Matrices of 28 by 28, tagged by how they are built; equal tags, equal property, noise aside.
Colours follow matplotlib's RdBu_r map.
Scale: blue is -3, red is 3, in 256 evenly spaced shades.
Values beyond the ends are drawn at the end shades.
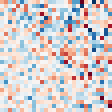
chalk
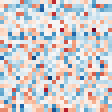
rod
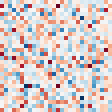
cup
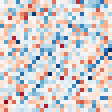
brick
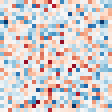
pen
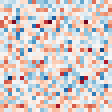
rod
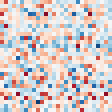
rod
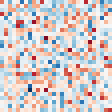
cup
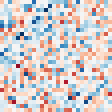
brick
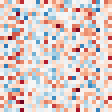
cup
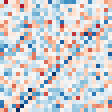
brick
